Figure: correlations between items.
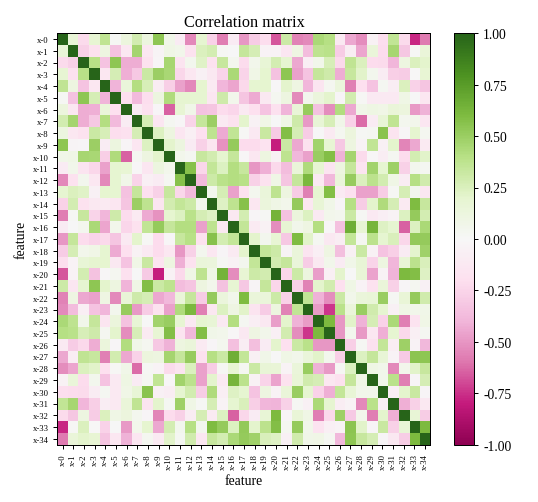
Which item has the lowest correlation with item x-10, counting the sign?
x-6
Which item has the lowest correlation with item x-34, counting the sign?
x-0
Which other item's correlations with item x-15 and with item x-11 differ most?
x-20
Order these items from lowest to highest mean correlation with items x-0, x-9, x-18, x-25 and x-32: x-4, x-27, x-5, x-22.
x-22, x-27, x-5, x-4
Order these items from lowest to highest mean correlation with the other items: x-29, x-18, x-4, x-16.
x-4, x-18, x-29, x-16
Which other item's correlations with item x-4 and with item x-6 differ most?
x-23
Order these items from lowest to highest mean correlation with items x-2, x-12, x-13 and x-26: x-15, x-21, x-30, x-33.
x-21, x-30, x-33, x-15
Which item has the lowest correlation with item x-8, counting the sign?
x-15
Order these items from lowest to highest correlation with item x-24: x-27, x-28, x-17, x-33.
x-28, x-33, x-17, x-27
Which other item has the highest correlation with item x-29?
x-16
